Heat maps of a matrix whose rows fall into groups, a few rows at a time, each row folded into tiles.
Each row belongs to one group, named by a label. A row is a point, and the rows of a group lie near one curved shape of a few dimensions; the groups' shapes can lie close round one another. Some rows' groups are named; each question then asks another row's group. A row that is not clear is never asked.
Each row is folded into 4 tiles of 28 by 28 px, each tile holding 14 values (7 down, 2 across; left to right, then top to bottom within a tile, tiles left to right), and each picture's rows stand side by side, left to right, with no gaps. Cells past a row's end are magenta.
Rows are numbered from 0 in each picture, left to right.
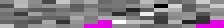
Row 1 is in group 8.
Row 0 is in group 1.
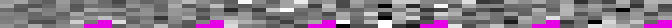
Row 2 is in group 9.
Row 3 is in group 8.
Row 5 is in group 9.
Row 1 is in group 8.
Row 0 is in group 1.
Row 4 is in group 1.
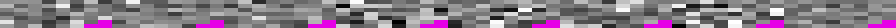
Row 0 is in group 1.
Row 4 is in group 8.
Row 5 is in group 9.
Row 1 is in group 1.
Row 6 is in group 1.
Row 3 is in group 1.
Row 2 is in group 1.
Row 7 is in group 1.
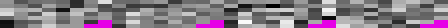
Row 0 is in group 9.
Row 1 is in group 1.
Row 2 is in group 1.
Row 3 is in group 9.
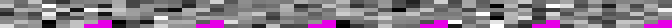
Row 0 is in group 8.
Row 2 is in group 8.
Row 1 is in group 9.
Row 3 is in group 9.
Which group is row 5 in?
1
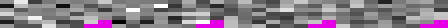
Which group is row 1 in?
8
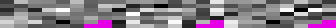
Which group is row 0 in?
9
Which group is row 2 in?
8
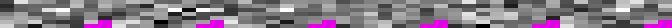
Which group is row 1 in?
8
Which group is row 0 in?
9
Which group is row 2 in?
9
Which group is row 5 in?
9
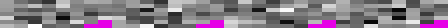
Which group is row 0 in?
9
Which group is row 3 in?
9
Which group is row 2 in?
9
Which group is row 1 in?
9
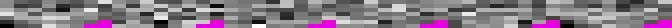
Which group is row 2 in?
9
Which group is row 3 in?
8
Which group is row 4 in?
1
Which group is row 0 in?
9
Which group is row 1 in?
8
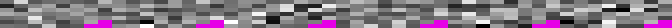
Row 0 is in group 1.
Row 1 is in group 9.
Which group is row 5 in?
8
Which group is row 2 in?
8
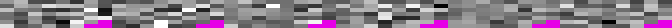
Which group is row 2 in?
8
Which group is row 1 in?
8
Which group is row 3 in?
8
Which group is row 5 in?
1
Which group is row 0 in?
1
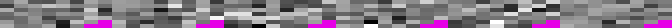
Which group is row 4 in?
8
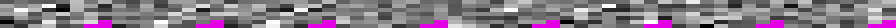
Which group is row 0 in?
8
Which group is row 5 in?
8
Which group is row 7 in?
1
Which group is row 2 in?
8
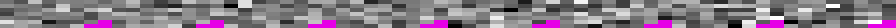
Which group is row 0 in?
8
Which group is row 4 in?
9
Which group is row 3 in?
1
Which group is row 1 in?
1
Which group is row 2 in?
1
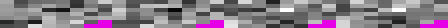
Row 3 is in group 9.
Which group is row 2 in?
9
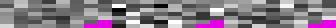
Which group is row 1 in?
1
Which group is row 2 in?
1
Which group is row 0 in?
1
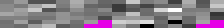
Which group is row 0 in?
8
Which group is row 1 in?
9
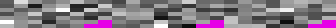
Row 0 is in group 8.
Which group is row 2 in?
9
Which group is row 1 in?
8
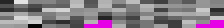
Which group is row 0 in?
9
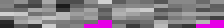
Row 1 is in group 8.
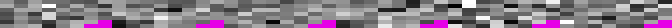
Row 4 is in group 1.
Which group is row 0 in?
8
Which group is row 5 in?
8
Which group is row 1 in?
9
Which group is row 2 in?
1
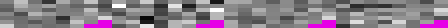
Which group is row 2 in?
1
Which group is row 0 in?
1
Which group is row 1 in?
1
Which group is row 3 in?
1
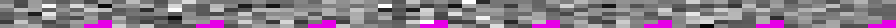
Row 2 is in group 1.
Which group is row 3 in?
8
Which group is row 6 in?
9
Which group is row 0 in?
8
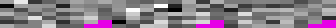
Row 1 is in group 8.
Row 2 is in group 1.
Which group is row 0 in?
1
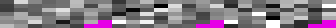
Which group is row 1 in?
8
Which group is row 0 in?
9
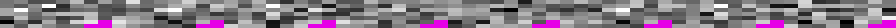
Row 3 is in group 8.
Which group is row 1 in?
9
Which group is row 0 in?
8
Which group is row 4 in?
9
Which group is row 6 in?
8
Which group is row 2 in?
8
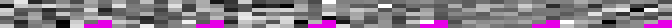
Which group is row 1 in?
1
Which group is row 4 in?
8
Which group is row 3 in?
8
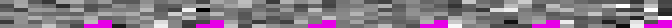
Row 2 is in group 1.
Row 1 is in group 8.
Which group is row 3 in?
8
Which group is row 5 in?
1
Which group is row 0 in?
1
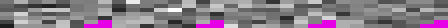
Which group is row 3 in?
8
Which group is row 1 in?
9
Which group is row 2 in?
1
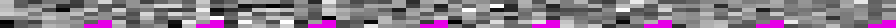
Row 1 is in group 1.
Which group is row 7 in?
8
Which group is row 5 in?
9
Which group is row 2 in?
1
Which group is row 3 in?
9
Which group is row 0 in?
9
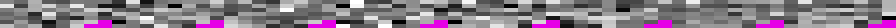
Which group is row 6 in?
1
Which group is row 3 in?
1
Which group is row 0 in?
8
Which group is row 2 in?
9
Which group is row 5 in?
9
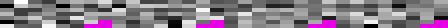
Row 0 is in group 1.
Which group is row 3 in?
9
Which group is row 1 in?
1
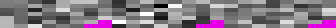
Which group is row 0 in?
9
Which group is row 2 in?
1
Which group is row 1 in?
8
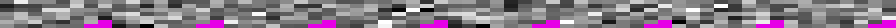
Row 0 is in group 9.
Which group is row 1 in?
9
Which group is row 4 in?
9
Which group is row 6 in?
8
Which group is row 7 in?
1
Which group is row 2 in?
8
